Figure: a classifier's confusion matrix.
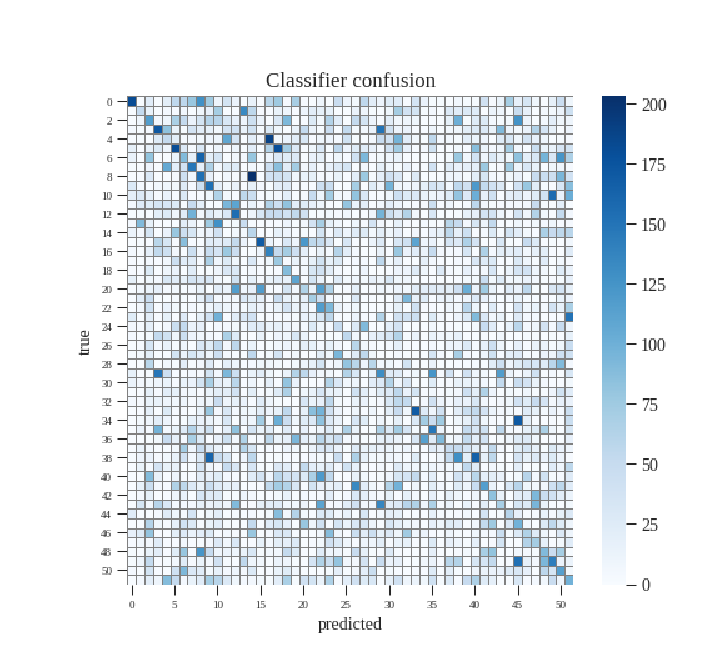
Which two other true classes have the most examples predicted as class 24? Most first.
27, 49
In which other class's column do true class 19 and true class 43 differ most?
29
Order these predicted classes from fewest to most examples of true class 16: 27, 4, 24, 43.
27, 43, 4, 24
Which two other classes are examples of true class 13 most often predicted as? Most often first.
10, 1
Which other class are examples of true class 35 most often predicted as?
3
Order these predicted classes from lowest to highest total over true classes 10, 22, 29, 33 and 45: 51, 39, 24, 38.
24, 38, 39, 51
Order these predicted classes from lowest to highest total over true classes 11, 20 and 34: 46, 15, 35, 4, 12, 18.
4, 46, 35, 18, 15, 12
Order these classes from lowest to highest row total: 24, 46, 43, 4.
24, 46, 4, 43
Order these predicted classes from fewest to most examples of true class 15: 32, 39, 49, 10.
49, 10, 32, 39
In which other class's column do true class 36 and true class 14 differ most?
34
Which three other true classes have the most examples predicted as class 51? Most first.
23, 10, 9
